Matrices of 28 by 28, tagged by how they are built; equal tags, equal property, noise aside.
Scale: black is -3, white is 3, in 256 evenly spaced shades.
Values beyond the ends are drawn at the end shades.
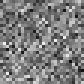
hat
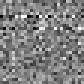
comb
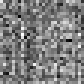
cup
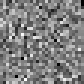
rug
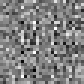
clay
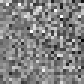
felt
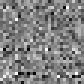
comb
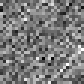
hat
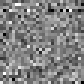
comb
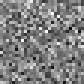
rug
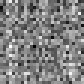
cup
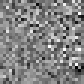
felt
